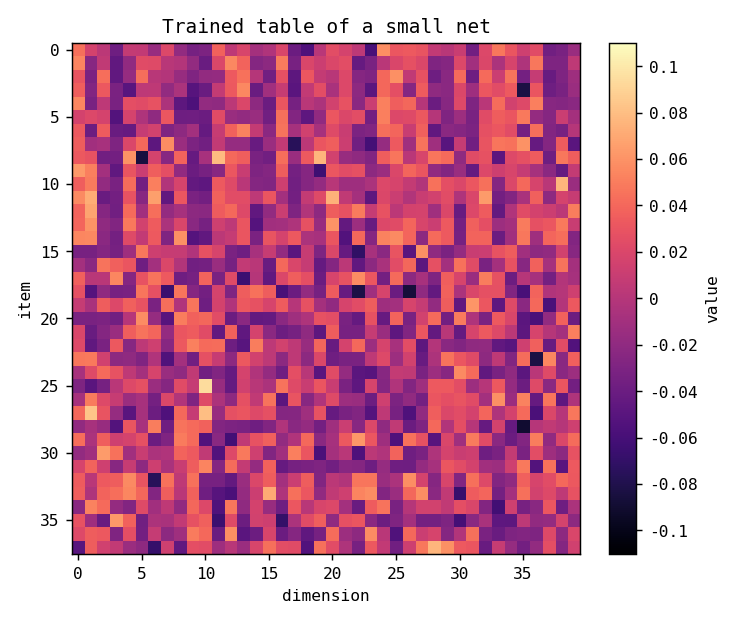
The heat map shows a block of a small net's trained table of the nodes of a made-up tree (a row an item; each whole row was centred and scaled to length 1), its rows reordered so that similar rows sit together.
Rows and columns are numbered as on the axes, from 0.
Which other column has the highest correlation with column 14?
3
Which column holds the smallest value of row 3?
35
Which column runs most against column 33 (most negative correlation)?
31
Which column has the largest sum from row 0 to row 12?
0
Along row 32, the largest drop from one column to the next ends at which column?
6
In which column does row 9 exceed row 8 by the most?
5
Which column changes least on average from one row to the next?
9
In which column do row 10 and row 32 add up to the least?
10
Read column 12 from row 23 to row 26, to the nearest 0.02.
-0.02 -0.04 -0.04 -0.02
